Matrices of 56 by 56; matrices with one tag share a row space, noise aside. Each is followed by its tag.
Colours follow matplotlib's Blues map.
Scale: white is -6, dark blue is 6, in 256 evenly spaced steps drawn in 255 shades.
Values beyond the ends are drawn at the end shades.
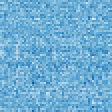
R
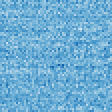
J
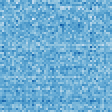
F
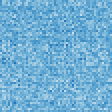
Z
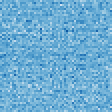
Z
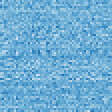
R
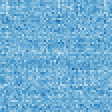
J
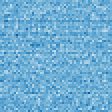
R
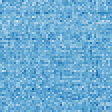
F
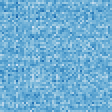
R
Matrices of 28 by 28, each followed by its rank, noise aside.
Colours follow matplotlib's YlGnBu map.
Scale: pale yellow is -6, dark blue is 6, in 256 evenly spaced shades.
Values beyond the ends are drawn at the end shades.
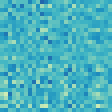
four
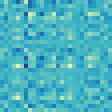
three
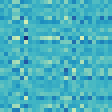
two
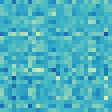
three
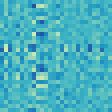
three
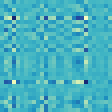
two
